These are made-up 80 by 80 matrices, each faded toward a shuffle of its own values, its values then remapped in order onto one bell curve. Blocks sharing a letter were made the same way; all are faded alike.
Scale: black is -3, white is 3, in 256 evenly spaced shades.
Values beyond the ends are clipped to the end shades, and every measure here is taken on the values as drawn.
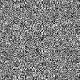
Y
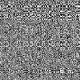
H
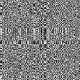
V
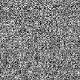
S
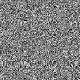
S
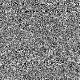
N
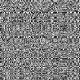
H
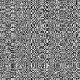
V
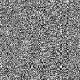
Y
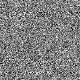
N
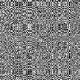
V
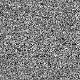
N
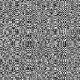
V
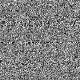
N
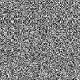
Y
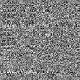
S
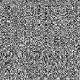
S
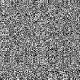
S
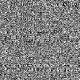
S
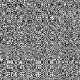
H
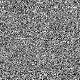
N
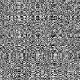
H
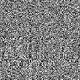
S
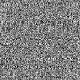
S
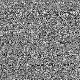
N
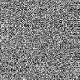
Y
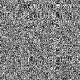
Y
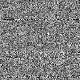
N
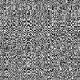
H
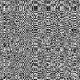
V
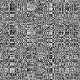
V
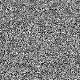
N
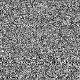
N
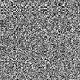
Y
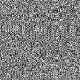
S
